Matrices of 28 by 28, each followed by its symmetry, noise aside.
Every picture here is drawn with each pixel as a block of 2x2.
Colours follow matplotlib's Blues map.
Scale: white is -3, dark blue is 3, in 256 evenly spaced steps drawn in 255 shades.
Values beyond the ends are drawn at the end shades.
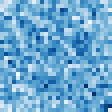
symmetric.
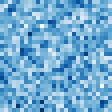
symmetric.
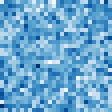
symmetric.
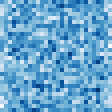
same after a half turn.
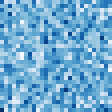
mirrored top to bottom.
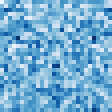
mirrored left to right.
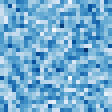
same after a half turn.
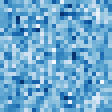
mirrored top to bottom.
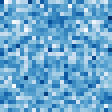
mirrored left to right.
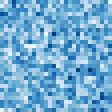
symmetric.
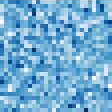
antisymmetric.
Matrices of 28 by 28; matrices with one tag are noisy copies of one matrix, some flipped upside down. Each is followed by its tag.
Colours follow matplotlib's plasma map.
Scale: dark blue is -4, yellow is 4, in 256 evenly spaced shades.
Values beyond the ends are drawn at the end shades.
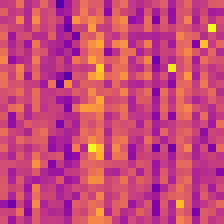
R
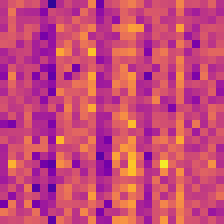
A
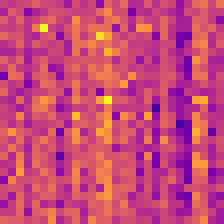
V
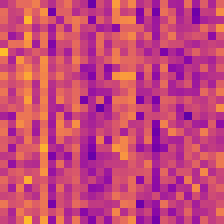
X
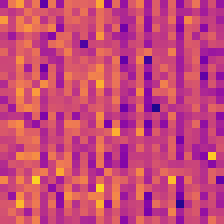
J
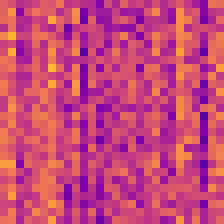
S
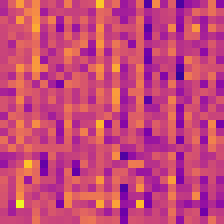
J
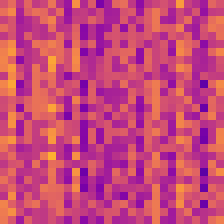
S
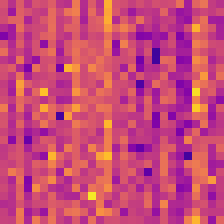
V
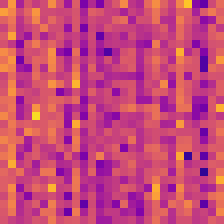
S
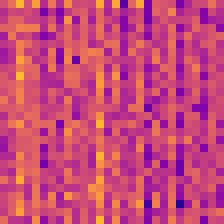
J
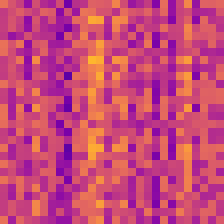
R
